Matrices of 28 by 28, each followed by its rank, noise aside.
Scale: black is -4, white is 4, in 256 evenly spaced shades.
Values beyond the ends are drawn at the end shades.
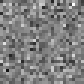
eight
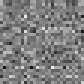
four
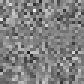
eight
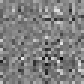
four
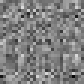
four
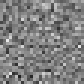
six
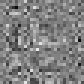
four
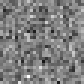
eight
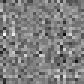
five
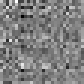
five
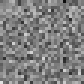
eight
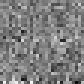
five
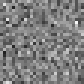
seven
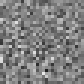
eight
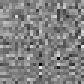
four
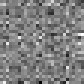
five
